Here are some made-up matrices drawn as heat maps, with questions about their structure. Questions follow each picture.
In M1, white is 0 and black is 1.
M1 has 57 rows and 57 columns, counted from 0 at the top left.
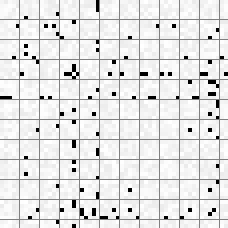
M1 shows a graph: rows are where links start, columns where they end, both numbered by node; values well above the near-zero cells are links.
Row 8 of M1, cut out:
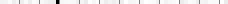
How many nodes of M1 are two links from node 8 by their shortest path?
4
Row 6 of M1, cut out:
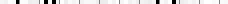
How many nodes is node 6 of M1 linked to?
5
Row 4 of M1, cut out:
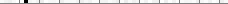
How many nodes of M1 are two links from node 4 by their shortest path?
4
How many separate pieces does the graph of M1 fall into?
6
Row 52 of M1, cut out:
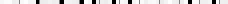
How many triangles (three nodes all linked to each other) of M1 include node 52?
8
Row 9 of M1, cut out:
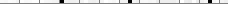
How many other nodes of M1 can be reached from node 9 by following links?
8
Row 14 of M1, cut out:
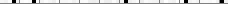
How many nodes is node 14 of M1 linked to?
5
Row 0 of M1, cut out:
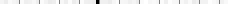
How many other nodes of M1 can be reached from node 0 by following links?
12
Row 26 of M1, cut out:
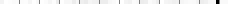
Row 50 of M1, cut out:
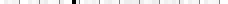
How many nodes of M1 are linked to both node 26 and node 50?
0
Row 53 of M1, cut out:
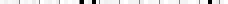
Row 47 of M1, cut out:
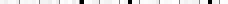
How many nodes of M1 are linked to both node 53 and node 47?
2
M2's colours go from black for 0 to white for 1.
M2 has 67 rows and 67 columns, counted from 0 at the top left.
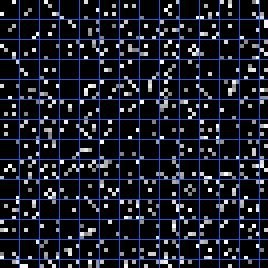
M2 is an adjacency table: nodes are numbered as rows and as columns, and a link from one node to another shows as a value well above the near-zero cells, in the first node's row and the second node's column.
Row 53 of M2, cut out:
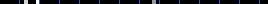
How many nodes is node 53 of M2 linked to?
3
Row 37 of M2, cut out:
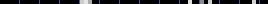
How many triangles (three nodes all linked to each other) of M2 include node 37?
4
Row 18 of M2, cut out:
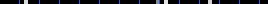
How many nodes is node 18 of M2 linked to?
4
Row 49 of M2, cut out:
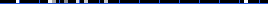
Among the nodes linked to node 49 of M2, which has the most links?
node 13
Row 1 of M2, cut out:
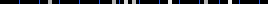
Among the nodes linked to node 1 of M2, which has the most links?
node 51
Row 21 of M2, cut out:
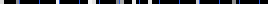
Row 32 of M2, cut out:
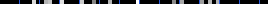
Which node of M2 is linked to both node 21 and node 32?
node 23
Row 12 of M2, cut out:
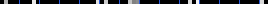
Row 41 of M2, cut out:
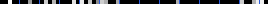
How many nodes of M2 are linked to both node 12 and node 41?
3
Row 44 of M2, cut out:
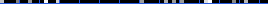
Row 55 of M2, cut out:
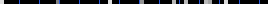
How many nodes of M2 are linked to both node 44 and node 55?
6
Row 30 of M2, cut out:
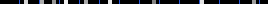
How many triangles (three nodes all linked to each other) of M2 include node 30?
3
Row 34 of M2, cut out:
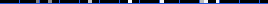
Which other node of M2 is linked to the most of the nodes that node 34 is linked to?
node 8
